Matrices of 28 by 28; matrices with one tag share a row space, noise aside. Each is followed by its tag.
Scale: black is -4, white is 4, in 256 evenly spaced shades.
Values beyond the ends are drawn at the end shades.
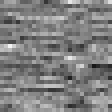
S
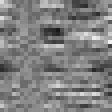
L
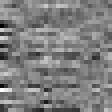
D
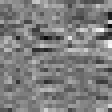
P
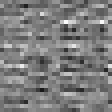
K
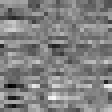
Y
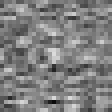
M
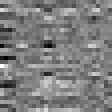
D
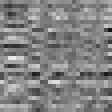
Y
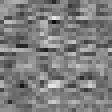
M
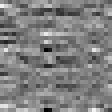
D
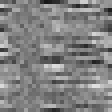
L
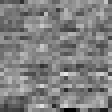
K
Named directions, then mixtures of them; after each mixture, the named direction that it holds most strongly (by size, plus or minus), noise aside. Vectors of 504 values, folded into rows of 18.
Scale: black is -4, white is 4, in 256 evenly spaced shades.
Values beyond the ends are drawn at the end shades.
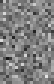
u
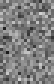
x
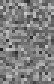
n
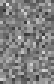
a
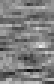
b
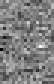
x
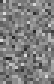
u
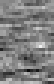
b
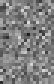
a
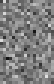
u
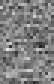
n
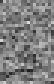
u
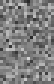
n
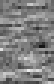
b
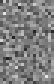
u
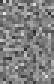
u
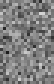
x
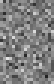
u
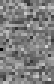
n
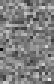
n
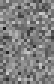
x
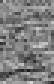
b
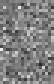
x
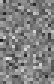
u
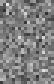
a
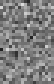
n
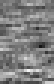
b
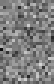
x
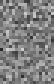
n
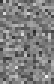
u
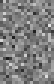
u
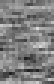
b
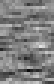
b
